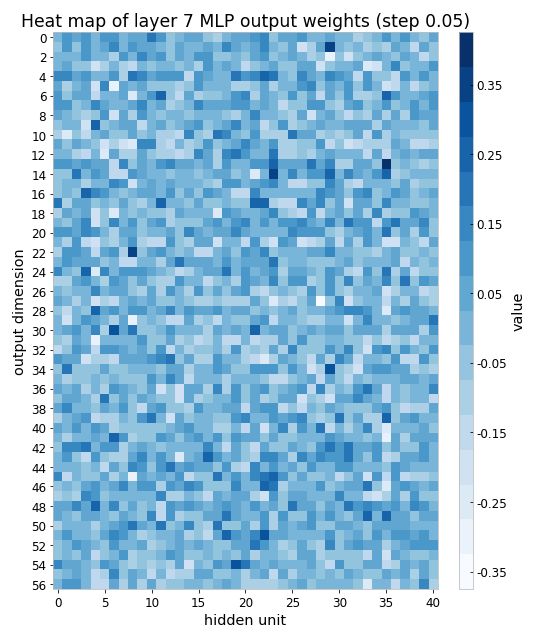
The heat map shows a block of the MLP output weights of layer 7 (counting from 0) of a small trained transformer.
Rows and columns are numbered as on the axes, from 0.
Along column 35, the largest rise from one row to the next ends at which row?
13
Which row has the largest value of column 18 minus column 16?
51
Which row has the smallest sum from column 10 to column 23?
31
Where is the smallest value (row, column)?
27, 28
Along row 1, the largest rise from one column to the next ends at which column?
29
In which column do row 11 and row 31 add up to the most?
9
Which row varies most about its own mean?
45
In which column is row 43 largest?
16
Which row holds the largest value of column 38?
48
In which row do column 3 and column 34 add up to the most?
42
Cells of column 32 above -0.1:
48
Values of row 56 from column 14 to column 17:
0 0 -0.05 0
